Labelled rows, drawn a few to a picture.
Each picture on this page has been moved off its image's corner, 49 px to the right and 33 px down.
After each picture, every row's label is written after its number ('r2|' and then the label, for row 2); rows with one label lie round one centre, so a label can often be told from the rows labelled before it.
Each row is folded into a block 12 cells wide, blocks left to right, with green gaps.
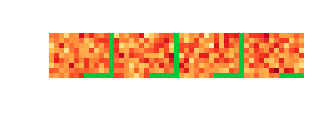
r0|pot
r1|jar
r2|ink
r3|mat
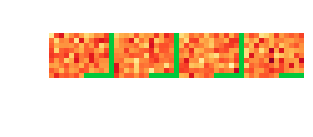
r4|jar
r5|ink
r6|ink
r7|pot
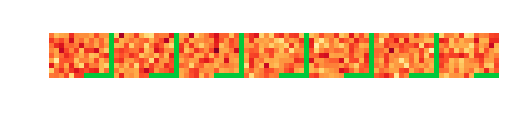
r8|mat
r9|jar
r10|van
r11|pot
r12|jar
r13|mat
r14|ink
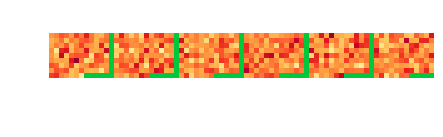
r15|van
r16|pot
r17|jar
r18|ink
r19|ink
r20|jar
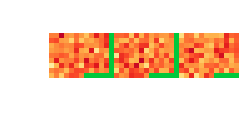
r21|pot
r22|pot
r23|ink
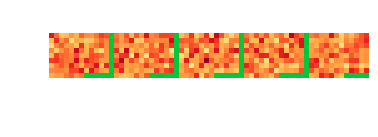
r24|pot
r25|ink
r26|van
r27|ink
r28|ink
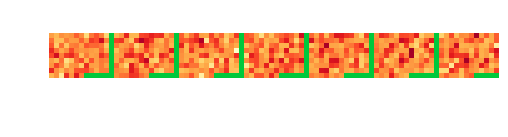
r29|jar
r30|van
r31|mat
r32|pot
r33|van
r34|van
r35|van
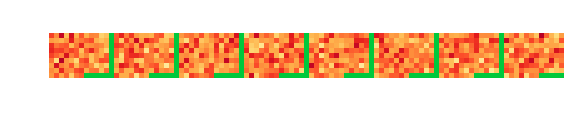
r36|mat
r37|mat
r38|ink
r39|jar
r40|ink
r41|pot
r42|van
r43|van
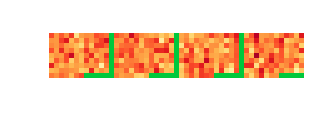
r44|ink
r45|mat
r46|pot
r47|van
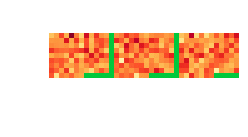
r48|ink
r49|mat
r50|ink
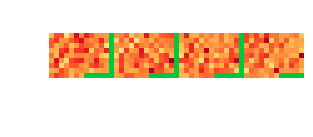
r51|van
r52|pot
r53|pot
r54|mat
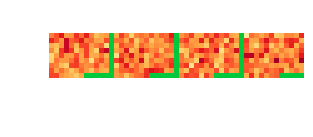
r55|van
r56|pot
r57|van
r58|jar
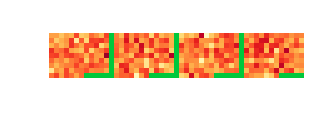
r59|jar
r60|mat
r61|ink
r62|mat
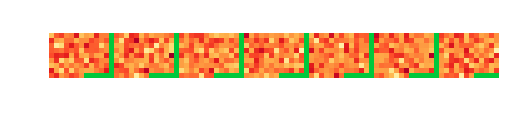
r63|jar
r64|mat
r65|mat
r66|mat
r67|ink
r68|mat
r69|mat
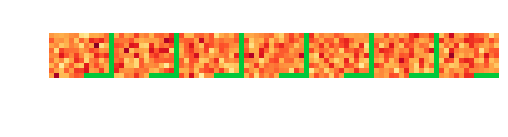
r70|jar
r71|ink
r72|mat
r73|jar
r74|mat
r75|van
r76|van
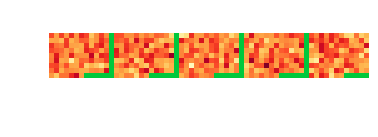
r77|ink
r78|mat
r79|van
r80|pot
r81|mat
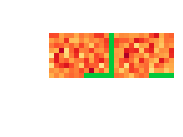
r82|pot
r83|van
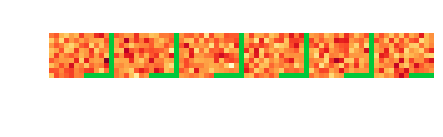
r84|pot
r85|mat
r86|ink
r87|ink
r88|van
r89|pot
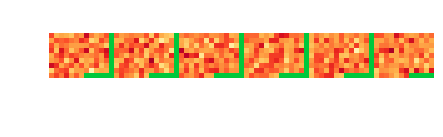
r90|van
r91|mat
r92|jar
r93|van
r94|pot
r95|mat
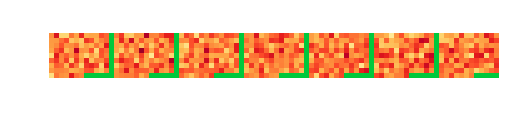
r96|pot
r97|pot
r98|pot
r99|van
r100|ink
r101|jar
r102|ink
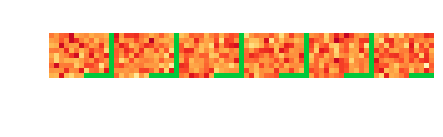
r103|mat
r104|mat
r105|ink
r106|jar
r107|van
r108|ink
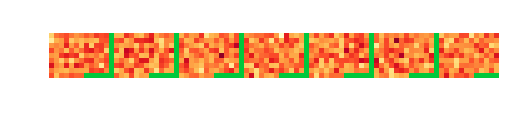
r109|ink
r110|van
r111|ink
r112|jar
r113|ink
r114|mat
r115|jar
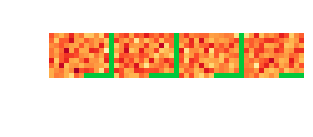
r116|mat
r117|pot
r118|mat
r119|van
